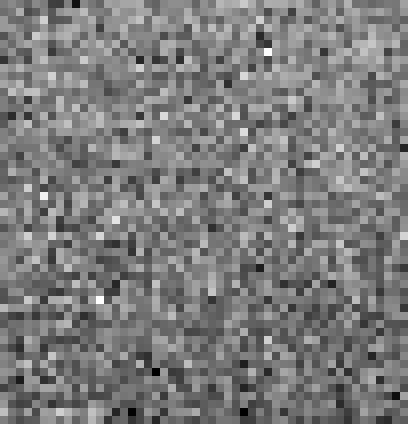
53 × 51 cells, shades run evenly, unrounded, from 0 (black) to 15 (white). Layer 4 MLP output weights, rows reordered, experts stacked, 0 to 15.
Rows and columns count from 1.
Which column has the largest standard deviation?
31
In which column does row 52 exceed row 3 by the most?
8
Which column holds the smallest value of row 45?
47
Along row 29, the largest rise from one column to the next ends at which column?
37
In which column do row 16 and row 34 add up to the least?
33
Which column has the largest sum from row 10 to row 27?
43
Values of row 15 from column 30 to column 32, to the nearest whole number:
13 5 8
